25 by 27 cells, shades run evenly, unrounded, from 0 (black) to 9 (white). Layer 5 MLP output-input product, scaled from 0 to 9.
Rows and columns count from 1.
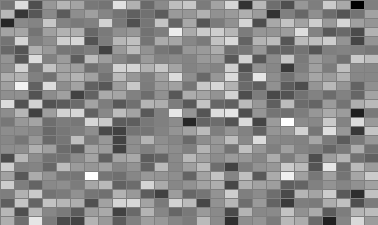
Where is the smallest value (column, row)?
26, 1
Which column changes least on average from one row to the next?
20
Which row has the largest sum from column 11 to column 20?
4
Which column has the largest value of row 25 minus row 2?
3
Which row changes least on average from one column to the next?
6
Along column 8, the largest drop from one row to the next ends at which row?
15
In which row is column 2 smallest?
2
